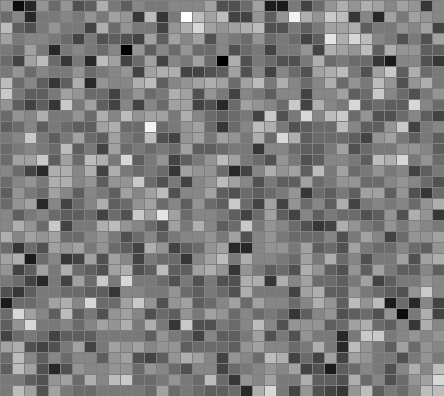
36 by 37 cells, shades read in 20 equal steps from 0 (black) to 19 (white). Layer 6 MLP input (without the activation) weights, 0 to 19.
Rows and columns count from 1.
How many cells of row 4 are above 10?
10
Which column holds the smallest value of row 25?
20
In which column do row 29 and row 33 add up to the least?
34
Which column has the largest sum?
13
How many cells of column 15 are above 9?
16
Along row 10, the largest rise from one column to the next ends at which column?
6
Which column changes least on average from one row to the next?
18
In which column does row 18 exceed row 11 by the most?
32
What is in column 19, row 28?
10
